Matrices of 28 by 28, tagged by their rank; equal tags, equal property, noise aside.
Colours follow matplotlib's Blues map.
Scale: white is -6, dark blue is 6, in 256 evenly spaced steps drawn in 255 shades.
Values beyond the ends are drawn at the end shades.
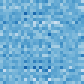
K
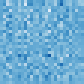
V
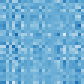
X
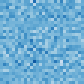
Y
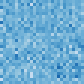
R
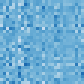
K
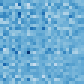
K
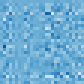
K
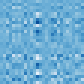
X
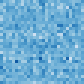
Y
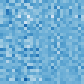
K
